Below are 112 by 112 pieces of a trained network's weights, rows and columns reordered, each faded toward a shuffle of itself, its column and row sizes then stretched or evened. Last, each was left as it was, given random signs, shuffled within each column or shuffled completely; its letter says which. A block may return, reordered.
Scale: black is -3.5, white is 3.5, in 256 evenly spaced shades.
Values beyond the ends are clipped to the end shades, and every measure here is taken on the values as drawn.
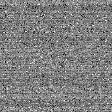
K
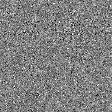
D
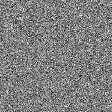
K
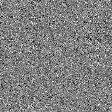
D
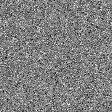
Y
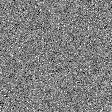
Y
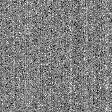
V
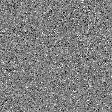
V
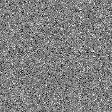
D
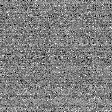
K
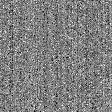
V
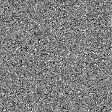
D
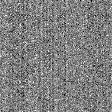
K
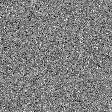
Y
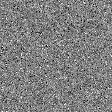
V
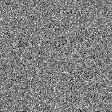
K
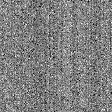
V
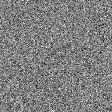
V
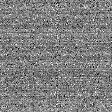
K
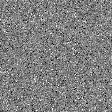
V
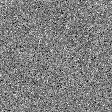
Y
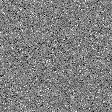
Y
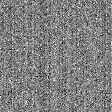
K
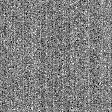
V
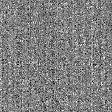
K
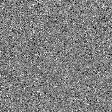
D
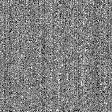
K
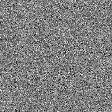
K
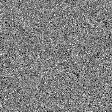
D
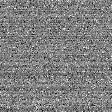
K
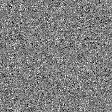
D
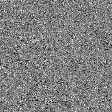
D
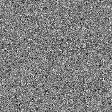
D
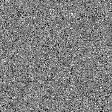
D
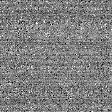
K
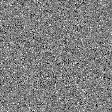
D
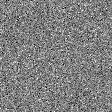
Y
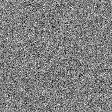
V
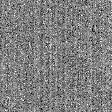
V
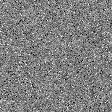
Y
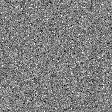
Y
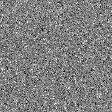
V
